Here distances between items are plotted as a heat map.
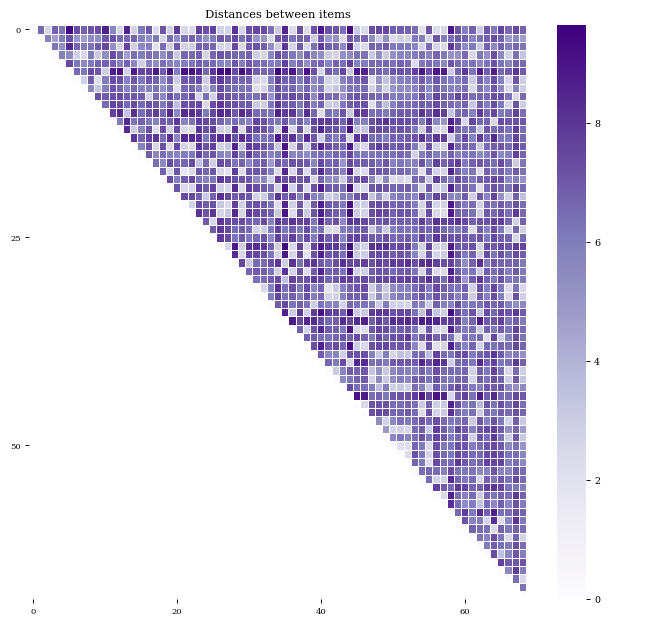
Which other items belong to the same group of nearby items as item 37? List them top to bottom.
59, 63, 65
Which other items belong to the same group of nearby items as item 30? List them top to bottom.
28, 35
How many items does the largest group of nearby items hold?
20
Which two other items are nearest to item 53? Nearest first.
4, 15
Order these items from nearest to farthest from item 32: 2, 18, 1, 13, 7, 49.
7, 49, 1, 18, 13, 2
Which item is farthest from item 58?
34
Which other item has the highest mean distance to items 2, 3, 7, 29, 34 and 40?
35
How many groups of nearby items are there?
9
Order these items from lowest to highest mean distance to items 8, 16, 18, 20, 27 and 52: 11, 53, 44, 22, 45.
53, 45, 22, 11, 44
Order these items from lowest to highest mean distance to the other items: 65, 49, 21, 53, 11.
21, 49, 53, 65, 11
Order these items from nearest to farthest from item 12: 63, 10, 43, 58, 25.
43, 63, 25, 10, 58
